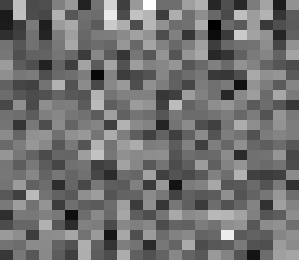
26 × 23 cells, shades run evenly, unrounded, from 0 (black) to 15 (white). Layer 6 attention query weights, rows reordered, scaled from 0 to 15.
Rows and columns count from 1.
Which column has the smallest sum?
17
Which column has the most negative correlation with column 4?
20
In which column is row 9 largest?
5
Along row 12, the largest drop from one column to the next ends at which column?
10
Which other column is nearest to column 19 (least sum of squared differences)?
11
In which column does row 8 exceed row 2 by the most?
1
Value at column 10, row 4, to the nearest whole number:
8
